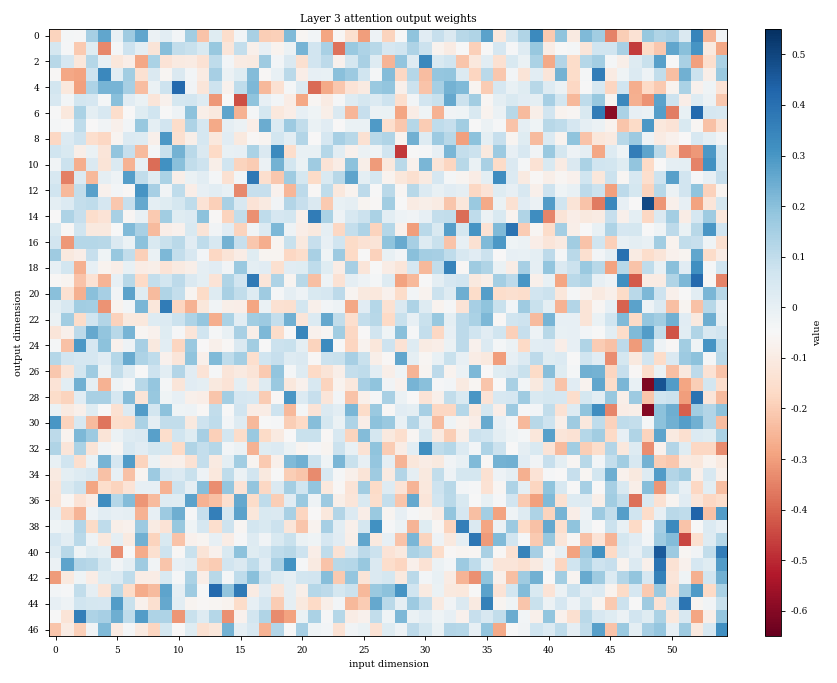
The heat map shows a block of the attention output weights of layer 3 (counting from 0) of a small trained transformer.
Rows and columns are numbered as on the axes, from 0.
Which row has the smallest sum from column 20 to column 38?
6
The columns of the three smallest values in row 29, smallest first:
48, 51, 45
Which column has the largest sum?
49
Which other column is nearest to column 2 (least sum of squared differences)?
7
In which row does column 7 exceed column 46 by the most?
21
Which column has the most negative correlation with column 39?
40
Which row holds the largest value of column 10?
4
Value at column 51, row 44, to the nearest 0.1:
0.4
